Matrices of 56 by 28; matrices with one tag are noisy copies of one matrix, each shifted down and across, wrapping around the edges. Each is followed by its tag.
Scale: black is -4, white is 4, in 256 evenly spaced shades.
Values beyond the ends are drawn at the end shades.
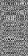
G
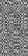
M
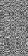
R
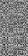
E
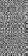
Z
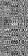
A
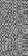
M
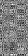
A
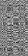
R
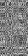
A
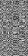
R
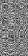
R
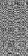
R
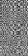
Z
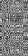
A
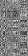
A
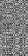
E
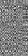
M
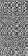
Z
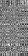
G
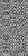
M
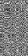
R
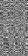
R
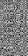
E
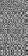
Z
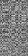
E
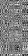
A
